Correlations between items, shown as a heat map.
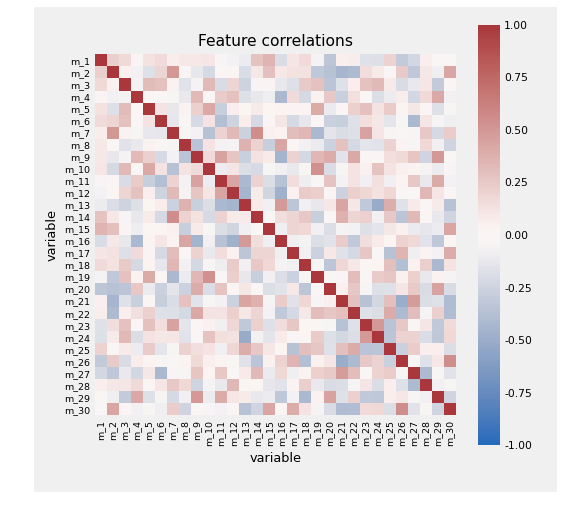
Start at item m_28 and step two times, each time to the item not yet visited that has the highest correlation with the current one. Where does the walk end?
m_11
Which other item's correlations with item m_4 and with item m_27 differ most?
m_21
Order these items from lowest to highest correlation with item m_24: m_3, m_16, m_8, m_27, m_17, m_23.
m_8, m_17, m_16, m_27, m_3, m_23
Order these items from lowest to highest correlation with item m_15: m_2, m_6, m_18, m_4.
m_4, m_6, m_18, m_2
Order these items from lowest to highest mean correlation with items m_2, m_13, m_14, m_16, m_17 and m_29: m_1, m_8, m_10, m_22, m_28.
m_10, m_22, m_28, m_1, m_8
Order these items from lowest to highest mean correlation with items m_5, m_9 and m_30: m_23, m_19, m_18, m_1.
m_18, m_1, m_23, m_19
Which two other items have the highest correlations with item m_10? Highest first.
m_19, m_5
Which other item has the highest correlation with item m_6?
m_3
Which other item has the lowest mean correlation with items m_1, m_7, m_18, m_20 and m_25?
m_26
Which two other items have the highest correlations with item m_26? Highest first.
m_30, m_17
